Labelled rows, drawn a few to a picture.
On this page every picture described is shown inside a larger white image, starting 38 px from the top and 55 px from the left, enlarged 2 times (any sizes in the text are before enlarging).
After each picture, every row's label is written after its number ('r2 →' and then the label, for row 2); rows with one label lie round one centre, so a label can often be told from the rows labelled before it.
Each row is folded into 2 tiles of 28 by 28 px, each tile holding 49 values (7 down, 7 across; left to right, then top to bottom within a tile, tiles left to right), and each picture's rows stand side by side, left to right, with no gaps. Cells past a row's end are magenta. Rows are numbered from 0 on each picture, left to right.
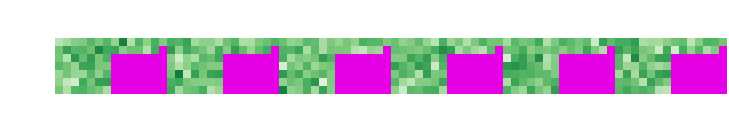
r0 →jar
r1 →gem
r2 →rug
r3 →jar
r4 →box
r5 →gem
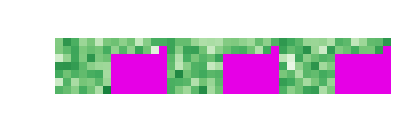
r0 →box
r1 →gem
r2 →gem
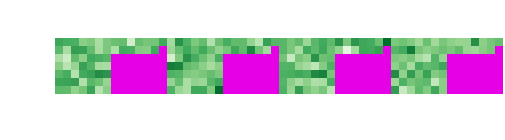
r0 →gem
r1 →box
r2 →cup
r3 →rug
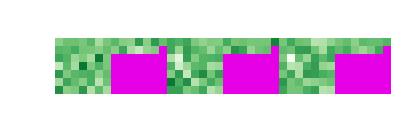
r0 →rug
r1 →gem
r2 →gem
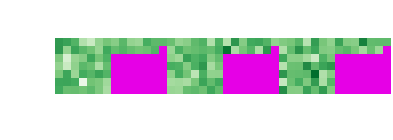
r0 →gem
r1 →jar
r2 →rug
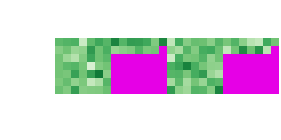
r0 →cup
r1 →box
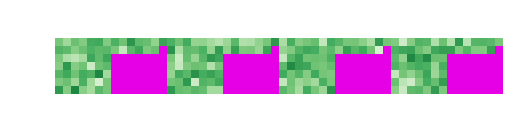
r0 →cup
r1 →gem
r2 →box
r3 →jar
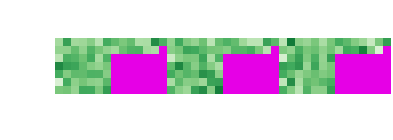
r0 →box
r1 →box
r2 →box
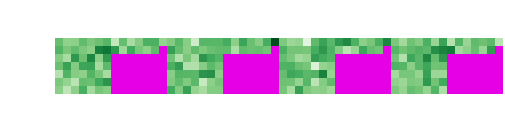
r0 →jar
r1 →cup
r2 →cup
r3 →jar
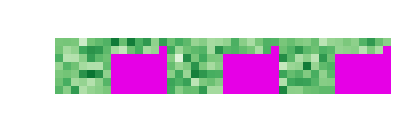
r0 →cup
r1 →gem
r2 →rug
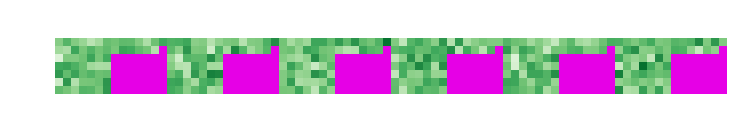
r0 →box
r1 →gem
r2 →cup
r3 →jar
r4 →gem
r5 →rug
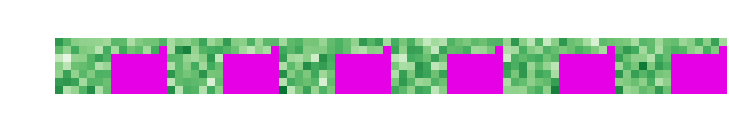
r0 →gem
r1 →rug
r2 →rug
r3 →gem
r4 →box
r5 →rug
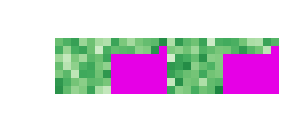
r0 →gem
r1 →box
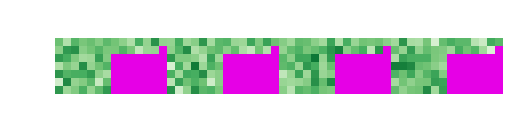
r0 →rug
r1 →rug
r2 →jar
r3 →box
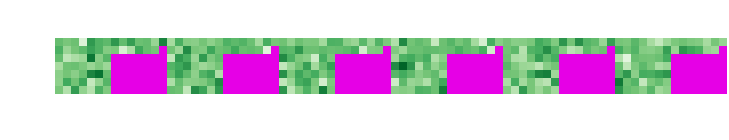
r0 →cup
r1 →box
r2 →rug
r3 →box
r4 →cup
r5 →gem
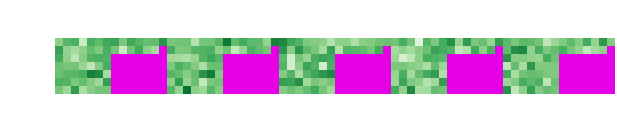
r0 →cup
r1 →cup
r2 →gem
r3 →cup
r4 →rug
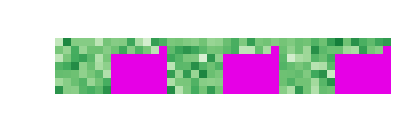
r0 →box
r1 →rug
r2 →cup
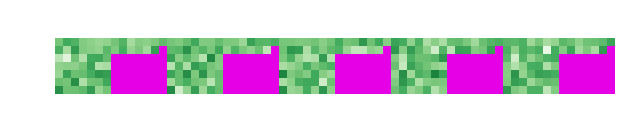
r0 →gem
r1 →rug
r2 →rug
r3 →gem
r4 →gem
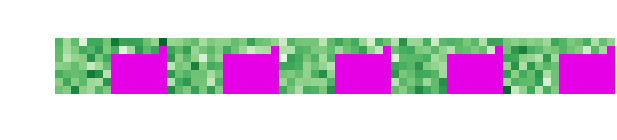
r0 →cup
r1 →rug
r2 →box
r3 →box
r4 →rug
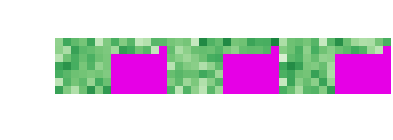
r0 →box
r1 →cup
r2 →box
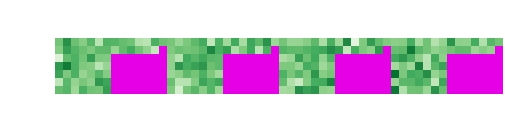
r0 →box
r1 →jar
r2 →jar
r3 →rug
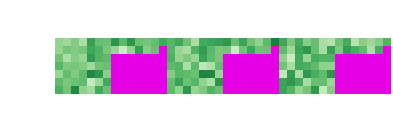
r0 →cup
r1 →cup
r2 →gem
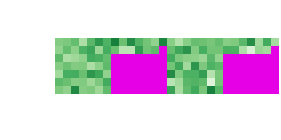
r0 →cup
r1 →rug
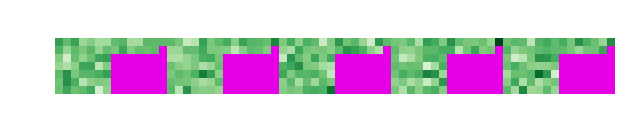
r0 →gem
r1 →cup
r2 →box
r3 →cup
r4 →cup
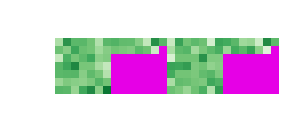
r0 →box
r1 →box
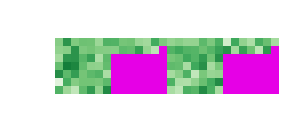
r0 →box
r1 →jar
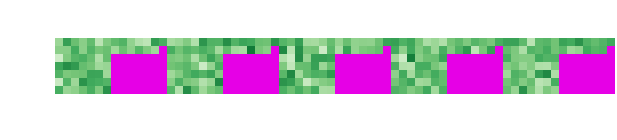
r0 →box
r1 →cup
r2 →gem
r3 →gem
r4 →cup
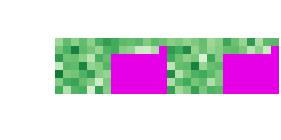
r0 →rug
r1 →rug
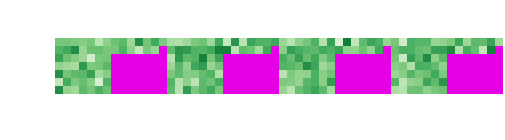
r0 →rug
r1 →jar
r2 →jar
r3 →jar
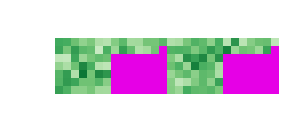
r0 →gem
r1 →jar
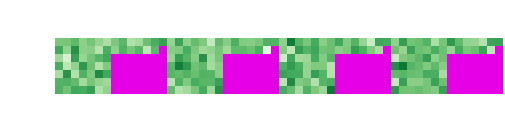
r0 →gem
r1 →box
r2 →box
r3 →box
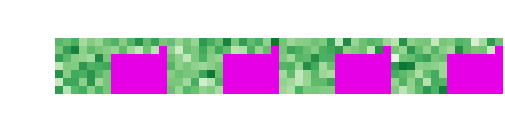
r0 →rug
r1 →cup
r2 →jar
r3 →box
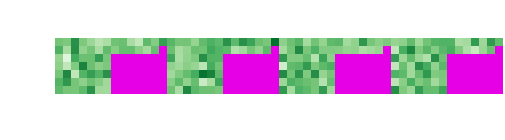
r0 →gem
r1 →cup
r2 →rug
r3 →rug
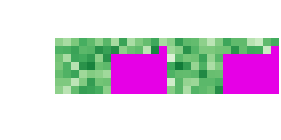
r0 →jar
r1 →box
